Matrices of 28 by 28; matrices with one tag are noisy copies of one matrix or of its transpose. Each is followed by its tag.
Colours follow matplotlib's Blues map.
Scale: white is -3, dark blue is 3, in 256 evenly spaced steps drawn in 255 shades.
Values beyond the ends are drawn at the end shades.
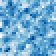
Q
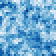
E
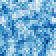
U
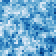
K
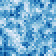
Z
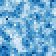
Z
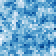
U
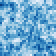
E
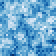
K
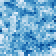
U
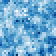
K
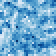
U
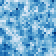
Z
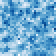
Q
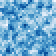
Q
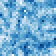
U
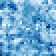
E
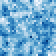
U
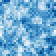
K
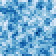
Q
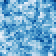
E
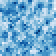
Q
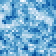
Z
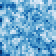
E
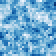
Z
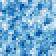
Q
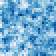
Q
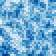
Z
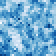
Z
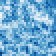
Z
